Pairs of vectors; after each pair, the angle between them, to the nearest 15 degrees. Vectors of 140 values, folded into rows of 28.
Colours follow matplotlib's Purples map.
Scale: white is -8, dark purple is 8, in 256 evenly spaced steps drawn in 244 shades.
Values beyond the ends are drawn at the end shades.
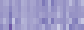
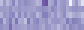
60 degrees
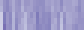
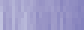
60 degrees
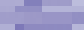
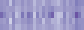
105 degrees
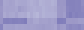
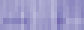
45 degrees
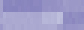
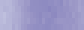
90 degrees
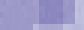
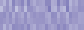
90 degrees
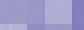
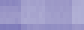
120 degrees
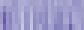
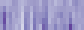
30 degrees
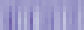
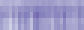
135 degrees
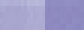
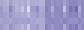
45 degrees
